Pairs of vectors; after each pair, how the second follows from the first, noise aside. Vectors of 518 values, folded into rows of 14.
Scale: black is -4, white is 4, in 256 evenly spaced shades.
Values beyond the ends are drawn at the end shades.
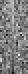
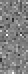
negated, partly zeroed.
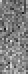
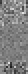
negated, partly zeroed.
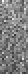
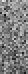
reversed, negated.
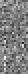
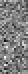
sign-scrambled.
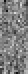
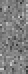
negated, partly zeroed.
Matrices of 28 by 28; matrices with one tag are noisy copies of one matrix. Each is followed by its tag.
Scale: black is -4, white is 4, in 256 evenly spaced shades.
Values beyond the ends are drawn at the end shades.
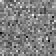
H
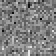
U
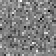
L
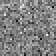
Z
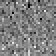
U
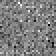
H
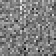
Z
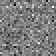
H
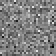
H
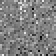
Z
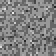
L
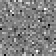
L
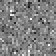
U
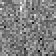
Z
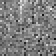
Z
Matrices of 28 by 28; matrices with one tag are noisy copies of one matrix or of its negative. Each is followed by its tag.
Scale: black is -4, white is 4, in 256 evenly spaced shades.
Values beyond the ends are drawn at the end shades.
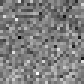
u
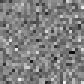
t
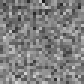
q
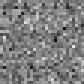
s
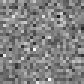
s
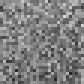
u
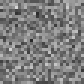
s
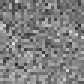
q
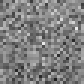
u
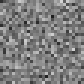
t
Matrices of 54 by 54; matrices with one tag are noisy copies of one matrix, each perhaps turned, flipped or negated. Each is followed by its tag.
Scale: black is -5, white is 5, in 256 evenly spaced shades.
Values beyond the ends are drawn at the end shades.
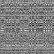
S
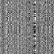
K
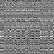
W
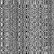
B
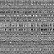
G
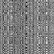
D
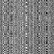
D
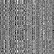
W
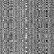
D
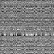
K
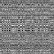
S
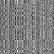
W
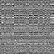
W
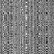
D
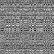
S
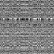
K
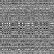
S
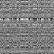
K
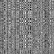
S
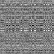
S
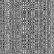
S
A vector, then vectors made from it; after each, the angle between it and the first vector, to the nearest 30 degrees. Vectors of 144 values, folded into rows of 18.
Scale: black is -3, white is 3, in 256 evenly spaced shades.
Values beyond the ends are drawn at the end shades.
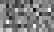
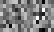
90 degrees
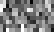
60 degrees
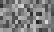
90 degrees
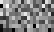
120 degrees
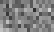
30 degrees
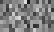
90 degrees
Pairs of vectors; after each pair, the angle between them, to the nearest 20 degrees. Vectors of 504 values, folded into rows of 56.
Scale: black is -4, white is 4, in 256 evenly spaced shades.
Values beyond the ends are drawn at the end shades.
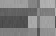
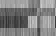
20 degrees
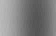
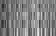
120 degrees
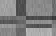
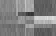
120 degrees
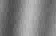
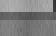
100 degrees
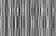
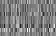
120 degrees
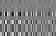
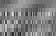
140 degrees
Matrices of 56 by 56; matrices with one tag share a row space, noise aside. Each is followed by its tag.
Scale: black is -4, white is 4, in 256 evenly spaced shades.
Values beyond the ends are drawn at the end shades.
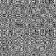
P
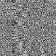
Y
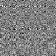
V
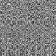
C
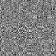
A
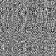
A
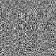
A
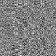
Y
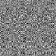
A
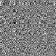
V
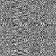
Y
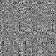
A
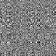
C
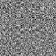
P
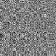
V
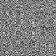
P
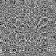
V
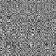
C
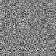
V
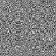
P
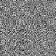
V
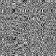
Y
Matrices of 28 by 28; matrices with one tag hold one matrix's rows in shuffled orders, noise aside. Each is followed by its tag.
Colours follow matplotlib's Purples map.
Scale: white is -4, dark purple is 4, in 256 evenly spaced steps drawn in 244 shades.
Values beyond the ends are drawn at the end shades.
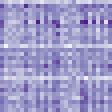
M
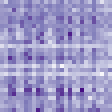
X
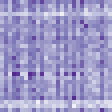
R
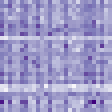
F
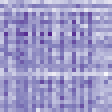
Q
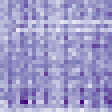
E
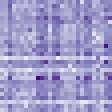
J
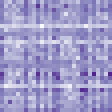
M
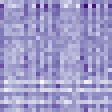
M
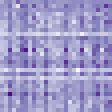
E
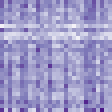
F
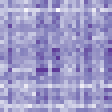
J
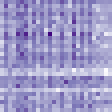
Q
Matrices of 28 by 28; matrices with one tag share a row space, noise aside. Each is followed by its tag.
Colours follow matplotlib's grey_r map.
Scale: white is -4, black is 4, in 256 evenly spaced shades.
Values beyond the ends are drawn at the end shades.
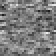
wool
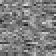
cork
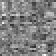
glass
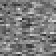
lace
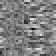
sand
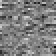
cork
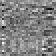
glass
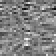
cork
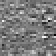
glass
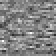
wool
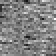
cork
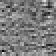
glass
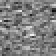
lace
